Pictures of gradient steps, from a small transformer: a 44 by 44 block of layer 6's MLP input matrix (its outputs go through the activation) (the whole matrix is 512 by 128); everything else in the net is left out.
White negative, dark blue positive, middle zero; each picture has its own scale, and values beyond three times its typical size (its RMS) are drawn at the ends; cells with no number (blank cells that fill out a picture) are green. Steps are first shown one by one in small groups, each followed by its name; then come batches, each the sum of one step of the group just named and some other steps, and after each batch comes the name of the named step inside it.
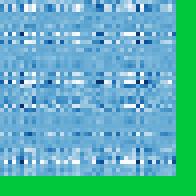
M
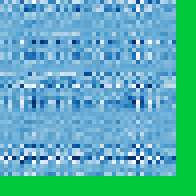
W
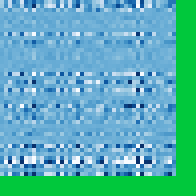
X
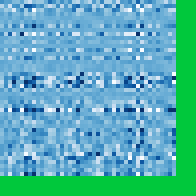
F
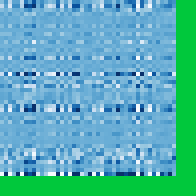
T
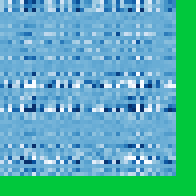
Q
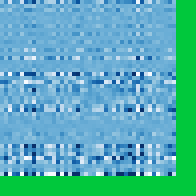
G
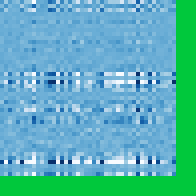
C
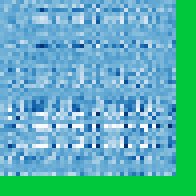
W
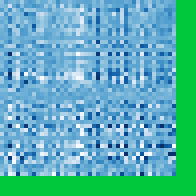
X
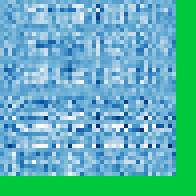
M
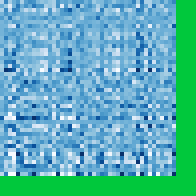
X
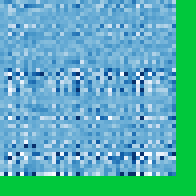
G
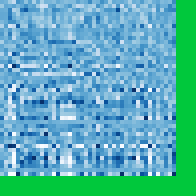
W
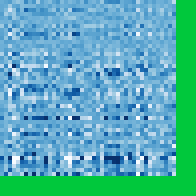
G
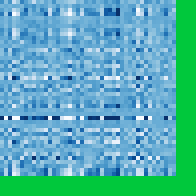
W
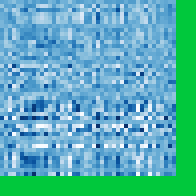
T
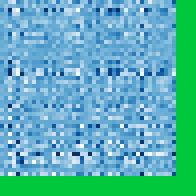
M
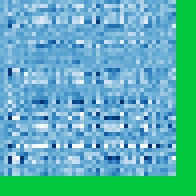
M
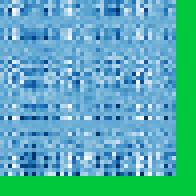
G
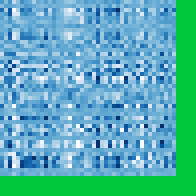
W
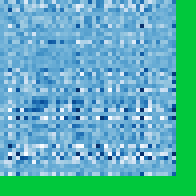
M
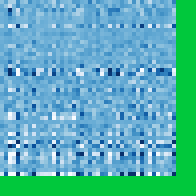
G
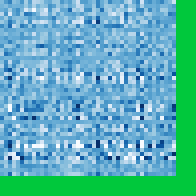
M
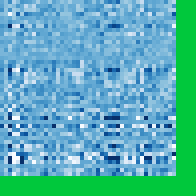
M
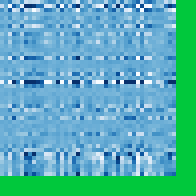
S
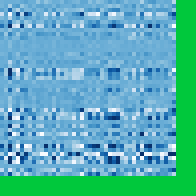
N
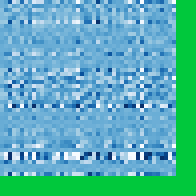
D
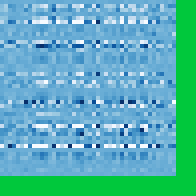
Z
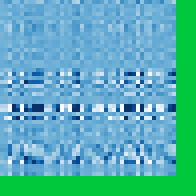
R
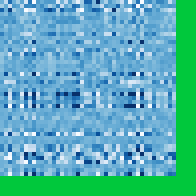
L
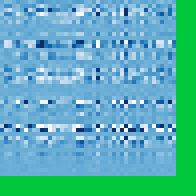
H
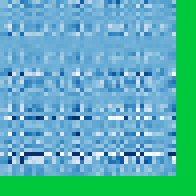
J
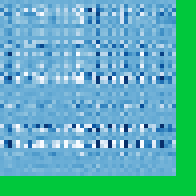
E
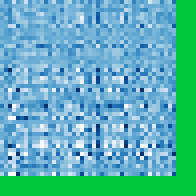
E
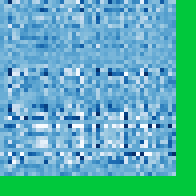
J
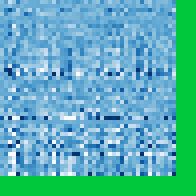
N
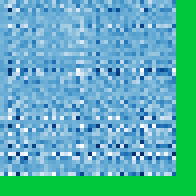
J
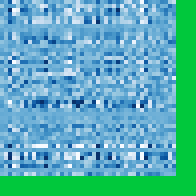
D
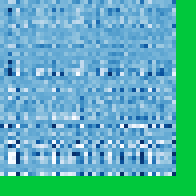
Z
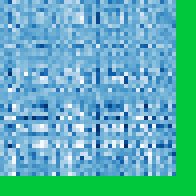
E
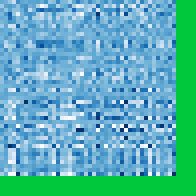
H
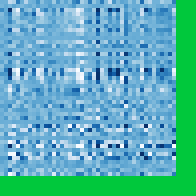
E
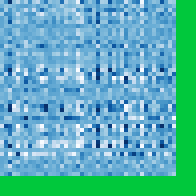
E
